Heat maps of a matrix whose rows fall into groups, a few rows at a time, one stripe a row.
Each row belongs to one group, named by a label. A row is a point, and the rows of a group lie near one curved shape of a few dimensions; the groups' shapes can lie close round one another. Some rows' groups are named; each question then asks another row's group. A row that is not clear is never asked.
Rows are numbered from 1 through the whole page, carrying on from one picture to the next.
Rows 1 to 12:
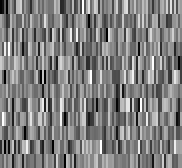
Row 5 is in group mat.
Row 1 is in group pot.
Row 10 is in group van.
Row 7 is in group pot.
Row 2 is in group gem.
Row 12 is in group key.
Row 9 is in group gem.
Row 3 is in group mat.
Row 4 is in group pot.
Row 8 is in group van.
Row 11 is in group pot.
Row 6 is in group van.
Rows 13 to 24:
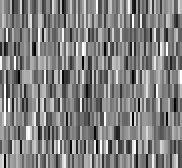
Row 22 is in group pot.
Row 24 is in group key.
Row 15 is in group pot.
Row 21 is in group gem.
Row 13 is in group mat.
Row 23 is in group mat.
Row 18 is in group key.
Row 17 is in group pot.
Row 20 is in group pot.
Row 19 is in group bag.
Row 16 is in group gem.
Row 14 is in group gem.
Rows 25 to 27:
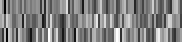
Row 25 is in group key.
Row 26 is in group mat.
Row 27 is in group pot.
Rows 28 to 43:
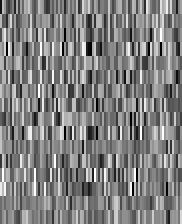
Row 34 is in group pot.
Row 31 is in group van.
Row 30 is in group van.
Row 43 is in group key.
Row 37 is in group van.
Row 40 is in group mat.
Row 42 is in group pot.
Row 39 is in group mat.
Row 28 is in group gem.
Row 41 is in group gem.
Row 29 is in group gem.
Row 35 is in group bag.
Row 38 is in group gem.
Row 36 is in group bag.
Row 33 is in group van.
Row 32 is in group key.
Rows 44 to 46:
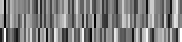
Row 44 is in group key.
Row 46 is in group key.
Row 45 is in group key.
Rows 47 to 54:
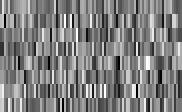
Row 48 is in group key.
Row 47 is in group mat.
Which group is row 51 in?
pot
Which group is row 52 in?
van
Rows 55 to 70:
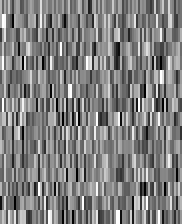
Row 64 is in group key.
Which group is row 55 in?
pot
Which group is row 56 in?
gem
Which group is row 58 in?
pot
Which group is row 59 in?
mat
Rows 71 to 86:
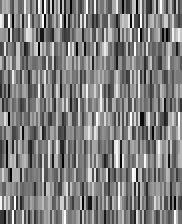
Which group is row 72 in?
van
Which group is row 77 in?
pot
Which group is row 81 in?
pot
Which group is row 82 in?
pot
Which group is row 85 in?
pot
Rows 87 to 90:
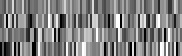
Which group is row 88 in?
pot
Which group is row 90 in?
gem
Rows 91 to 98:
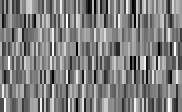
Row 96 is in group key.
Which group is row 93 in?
key
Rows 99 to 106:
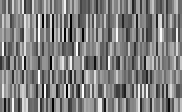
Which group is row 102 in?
key
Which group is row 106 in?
pot
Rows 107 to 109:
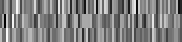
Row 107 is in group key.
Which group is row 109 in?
pot
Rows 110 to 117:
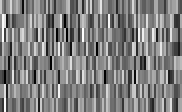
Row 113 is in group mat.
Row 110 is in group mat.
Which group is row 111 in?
gem
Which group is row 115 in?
gem
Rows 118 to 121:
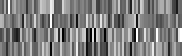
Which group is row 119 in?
mat
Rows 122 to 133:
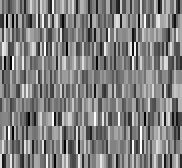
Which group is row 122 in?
van
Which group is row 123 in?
pot
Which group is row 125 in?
gem
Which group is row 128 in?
key
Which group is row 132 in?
van
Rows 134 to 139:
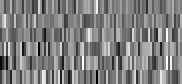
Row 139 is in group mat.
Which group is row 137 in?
pot
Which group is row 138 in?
pot
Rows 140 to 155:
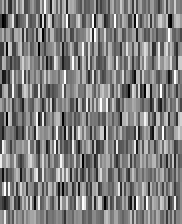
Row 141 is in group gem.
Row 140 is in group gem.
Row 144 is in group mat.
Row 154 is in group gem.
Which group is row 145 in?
gem
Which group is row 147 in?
mat
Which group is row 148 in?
pot
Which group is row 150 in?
mat
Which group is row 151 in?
pot
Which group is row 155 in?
gem
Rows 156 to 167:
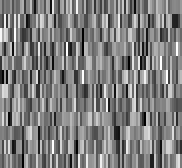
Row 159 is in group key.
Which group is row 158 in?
gem
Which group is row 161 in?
pot
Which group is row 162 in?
gem
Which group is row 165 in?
pot
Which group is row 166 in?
pot
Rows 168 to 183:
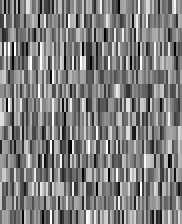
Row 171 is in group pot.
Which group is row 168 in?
pot
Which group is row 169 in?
key
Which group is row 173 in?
gem
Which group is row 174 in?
pot
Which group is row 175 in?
van
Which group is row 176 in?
gem
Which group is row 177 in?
mat
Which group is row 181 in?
van
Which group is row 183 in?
mat
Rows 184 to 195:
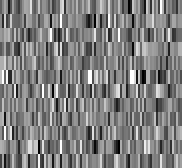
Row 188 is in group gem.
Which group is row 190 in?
pot
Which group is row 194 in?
pot
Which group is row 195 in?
pot
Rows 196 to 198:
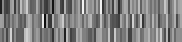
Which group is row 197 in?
van
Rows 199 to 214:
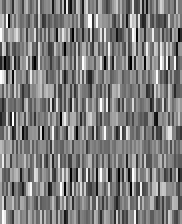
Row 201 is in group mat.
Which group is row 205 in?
pot
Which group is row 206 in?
mat
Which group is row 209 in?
gem
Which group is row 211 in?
mat
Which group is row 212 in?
van
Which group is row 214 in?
gem
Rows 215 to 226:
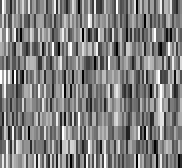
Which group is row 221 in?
van
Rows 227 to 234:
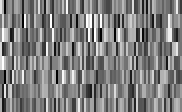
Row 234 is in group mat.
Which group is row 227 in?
key
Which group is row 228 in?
mat
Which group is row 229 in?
gem
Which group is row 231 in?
gem
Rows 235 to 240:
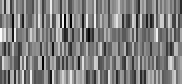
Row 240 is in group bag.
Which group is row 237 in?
gem
